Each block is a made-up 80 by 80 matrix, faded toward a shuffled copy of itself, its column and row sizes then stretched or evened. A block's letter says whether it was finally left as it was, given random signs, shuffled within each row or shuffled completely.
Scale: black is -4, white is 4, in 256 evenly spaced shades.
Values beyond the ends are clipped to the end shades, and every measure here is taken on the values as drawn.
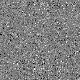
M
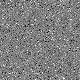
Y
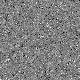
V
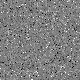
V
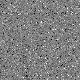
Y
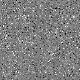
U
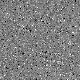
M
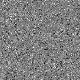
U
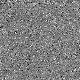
Y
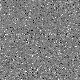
Y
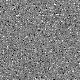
Y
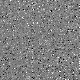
M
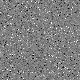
V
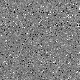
U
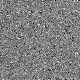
Y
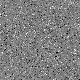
V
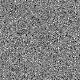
M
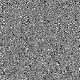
U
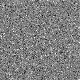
V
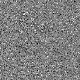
U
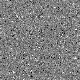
U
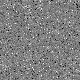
V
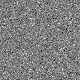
Y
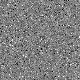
Y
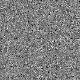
M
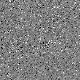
M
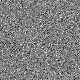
Y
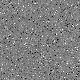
V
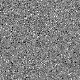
M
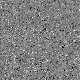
Y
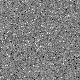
V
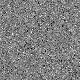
V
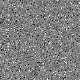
U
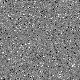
Y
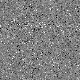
M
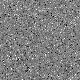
V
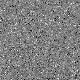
Y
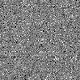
U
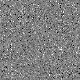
U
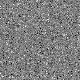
M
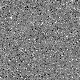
Y
